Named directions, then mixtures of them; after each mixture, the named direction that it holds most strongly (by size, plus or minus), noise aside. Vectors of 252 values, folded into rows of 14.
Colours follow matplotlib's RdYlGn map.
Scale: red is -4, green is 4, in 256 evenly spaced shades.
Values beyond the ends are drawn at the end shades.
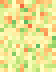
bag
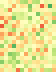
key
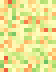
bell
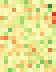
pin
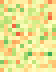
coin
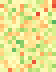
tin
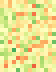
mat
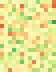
tin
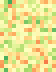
bell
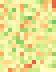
tin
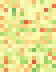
bell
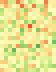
bag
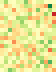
pin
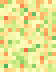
bag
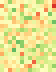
tin
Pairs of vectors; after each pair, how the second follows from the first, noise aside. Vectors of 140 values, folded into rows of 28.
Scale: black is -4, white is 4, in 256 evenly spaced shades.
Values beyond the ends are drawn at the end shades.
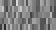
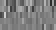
reversed, partly zeroed.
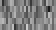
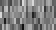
wrapped around.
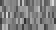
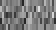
sign-scrambled.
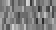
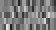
wrapped around.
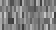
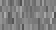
shrunk.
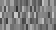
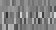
reversed, partly zeroed.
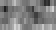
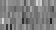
reversed, partly zeroed.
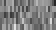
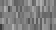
reversed, shrunk.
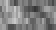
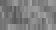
negated, shrunk.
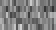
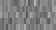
reversed, shrunk.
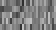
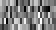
wrapped around, negated, scaled up.
